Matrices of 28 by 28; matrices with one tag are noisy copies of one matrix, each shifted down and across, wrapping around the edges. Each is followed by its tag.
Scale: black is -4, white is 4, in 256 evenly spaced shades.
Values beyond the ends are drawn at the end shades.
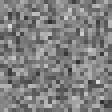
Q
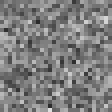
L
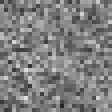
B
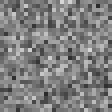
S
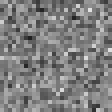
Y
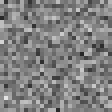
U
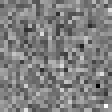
Q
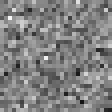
L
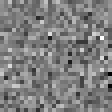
Y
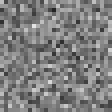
Q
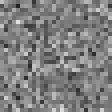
Y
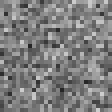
L
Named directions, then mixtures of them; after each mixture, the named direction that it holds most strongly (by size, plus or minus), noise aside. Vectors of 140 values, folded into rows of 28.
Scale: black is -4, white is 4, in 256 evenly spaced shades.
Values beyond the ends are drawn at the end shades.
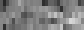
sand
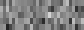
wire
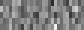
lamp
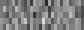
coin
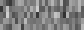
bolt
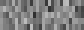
coin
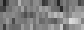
sand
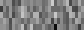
lamp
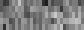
sand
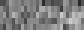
sand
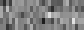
wire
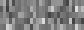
wire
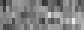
sand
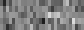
wire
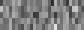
lamp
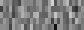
lamp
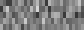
bolt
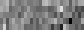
sand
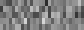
coin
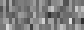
wire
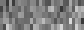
wire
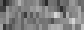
sand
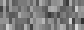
wire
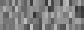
coin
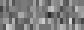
wire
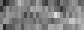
sand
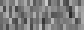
coin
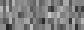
wire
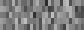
coin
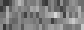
sand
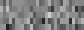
wire
